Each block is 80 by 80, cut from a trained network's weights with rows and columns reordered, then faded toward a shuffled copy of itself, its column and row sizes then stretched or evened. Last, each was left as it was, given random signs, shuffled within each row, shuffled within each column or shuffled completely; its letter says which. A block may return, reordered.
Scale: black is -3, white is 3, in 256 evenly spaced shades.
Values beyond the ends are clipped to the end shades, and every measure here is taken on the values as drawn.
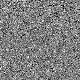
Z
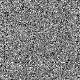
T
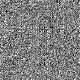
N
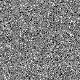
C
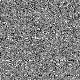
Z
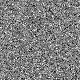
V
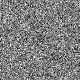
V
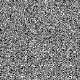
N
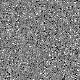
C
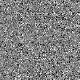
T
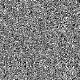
T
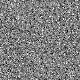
C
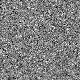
V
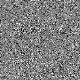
T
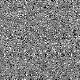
N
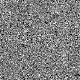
N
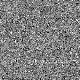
Z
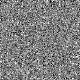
N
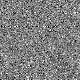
Z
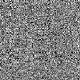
N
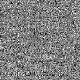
N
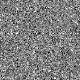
T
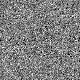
Z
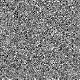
N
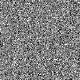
T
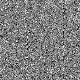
C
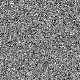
Z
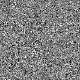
T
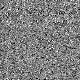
Z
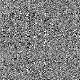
N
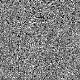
T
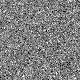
V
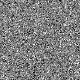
T
